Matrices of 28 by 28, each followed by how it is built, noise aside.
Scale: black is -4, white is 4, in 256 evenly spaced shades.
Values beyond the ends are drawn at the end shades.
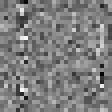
uneven columns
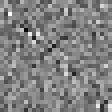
banded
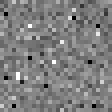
sparse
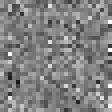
uneven columns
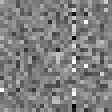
uneven columns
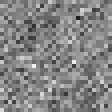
Hankel
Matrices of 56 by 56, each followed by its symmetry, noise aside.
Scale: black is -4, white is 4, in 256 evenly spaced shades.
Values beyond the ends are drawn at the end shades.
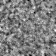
antisymmetric.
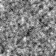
no symmetry.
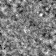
symmetric across the other diagonal.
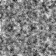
mirrored top to bottom.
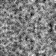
mirrored top to bottom.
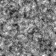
symmetric.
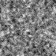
no symmetry.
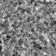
antisymmetric.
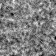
no symmetry.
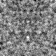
mirrored left to right.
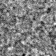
antisymmetric.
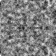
mirrored top to bottom.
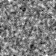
same after a half turn.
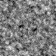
same after a half turn.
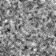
symmetric across the other diagonal.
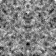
mirrored left to right.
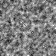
symmetric.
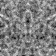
mirrored left to right.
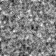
no symmetry.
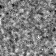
no symmetry.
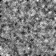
symmetric across the other diagonal.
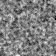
antisymmetric.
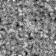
symmetric across the other diagonal.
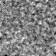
no symmetry.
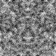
mirrored left to right.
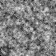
symmetric across the other diagonal.
